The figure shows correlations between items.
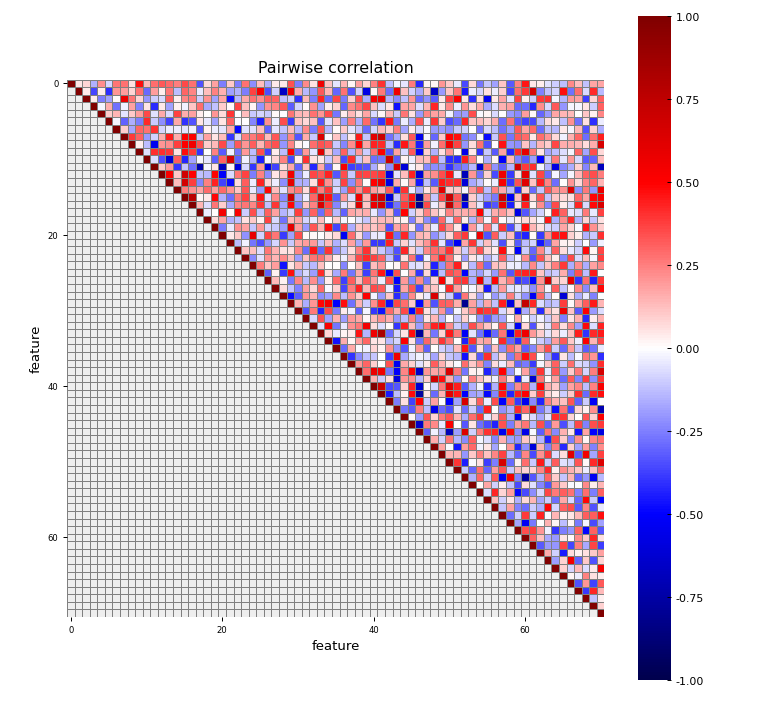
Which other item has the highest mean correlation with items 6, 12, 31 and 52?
10
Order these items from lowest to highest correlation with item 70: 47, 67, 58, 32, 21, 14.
58, 21, 67, 47, 32, 14
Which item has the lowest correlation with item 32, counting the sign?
59
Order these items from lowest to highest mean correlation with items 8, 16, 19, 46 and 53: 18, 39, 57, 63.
63, 18, 39, 57
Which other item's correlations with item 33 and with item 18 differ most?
46
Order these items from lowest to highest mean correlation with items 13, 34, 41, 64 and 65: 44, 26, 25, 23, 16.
26, 23, 25, 44, 16
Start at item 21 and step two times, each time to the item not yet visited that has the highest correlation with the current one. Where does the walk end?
42
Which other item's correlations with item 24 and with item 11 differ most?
20
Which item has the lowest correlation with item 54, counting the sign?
11
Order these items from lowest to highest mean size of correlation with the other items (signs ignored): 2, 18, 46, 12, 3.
18, 3, 2, 12, 46
